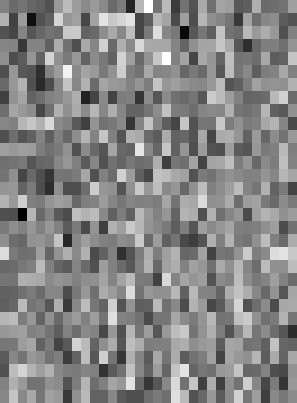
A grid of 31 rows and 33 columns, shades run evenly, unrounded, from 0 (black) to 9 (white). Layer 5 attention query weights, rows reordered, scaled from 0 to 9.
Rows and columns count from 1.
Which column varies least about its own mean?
29
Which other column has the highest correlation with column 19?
23
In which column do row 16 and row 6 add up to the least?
5
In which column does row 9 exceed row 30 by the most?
30
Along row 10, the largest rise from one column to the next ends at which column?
21
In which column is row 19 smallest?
8
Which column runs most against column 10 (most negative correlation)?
25
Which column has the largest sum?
26
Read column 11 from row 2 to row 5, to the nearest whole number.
6 4 5 5
